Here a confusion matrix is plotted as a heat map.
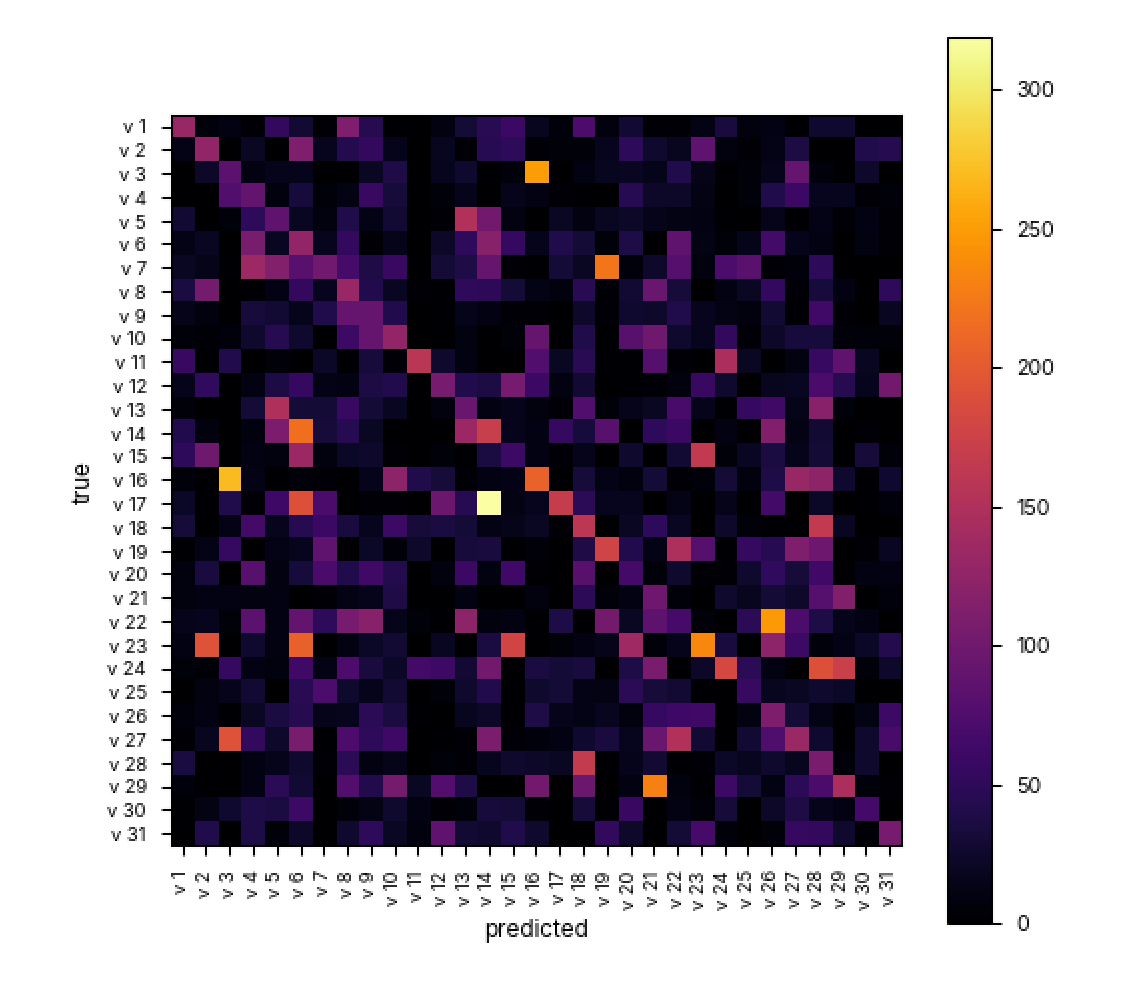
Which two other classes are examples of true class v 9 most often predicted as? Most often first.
v 8, v 28
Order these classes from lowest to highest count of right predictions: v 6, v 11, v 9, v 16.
v 9, v 6, v 11, v 16
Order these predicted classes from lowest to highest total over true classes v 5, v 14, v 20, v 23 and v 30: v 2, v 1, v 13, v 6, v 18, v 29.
v 29, v 1, v 18, v 2, v 13, v 6
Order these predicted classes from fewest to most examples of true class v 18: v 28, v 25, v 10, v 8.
v 25, v 8, v 10, v 28
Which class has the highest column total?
v 6
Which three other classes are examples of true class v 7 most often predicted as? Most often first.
v 19, v 4, v 5
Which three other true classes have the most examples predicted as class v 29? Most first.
v 24, v 21, v 11
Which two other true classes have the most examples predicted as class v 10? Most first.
v 16, v 29
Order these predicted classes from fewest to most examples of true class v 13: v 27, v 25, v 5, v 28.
v 27, v 25, v 28, v 5
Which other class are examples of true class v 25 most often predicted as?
v 7
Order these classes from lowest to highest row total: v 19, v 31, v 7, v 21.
v 21, v 31, v 19, v 7
